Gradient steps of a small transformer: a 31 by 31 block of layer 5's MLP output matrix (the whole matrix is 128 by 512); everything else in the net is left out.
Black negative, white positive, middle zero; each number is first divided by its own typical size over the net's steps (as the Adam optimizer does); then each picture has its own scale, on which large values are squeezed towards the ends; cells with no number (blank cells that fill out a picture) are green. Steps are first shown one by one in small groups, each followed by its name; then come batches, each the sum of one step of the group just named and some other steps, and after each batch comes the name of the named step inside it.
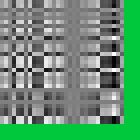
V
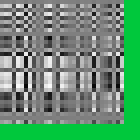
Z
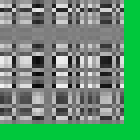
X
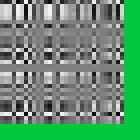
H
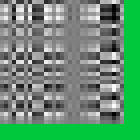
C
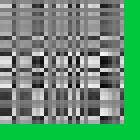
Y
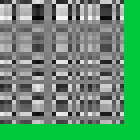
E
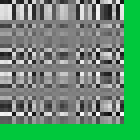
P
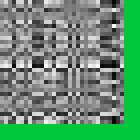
V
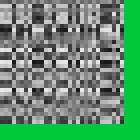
E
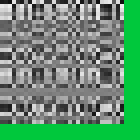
P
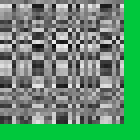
E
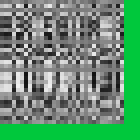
Z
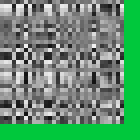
H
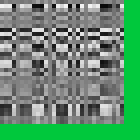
Y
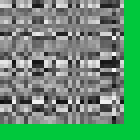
V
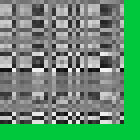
Y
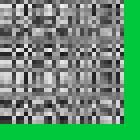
H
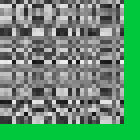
H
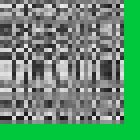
H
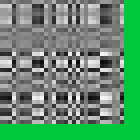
Y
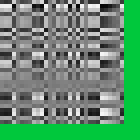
Y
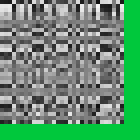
P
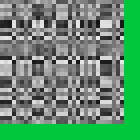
E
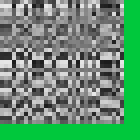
H
